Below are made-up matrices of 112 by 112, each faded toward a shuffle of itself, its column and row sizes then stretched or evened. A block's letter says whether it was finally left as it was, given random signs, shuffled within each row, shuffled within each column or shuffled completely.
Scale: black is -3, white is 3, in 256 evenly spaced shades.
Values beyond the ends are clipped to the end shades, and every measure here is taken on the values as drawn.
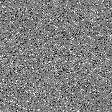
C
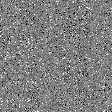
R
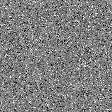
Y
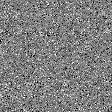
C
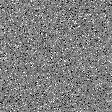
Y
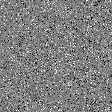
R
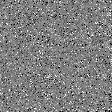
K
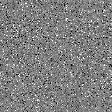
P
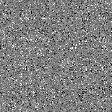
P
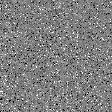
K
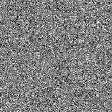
P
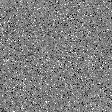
C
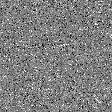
C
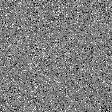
K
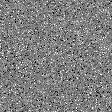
Y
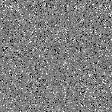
P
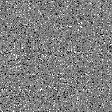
P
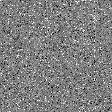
R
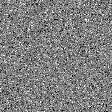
C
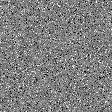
Y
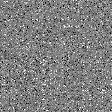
P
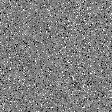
R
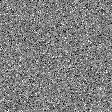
Y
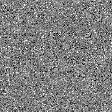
P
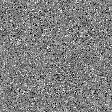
C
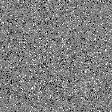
K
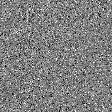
R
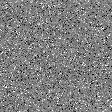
Y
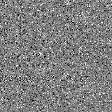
P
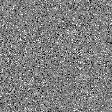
P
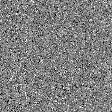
R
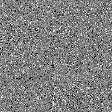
K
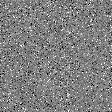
R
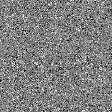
P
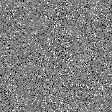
R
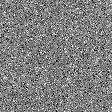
Y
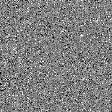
P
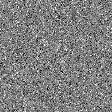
R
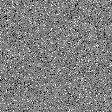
R
